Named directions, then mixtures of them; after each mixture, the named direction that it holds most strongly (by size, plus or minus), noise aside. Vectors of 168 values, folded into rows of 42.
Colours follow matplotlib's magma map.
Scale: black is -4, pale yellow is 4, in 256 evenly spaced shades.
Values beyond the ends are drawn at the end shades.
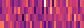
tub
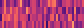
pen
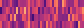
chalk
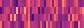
chalk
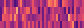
pen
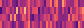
chalk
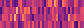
chalk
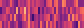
chalk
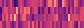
chalk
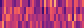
pen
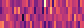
tub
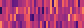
chalk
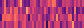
pen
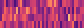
pen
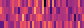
tub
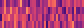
pen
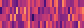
chalk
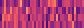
pen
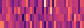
tub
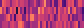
chalk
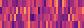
chalk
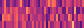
pen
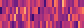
chalk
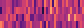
tub
